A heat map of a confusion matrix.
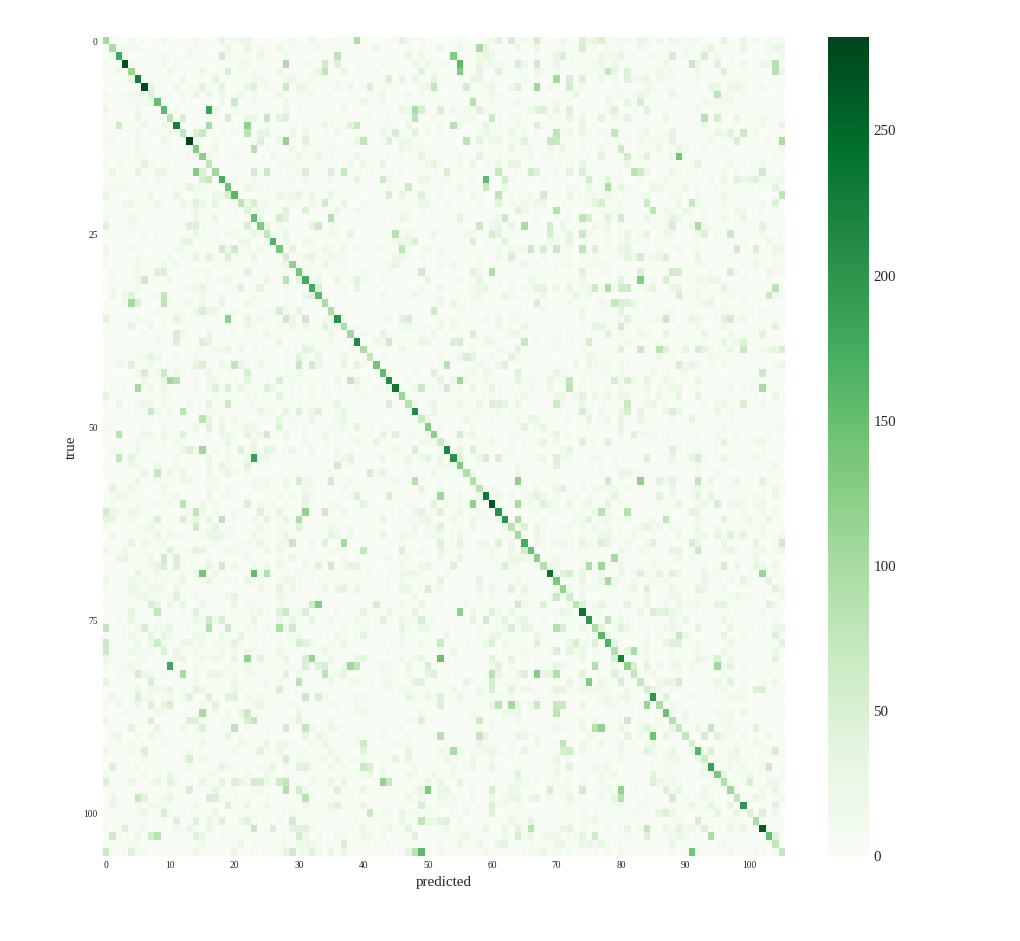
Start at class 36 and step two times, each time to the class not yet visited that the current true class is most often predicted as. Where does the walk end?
78
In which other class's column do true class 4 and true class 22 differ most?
55
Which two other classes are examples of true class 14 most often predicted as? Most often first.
23, 80
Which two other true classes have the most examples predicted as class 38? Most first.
81, 44
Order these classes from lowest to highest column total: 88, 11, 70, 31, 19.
11, 19, 88, 31, 70
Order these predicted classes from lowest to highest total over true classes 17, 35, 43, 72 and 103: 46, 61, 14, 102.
46, 61, 102, 14
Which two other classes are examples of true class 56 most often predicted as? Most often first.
8, 41
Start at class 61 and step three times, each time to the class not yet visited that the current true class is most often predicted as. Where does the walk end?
75
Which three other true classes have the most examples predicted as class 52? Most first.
80, 59, 90
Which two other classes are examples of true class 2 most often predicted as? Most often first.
54, 36
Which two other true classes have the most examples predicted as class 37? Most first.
65, 17
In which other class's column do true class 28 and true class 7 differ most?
95
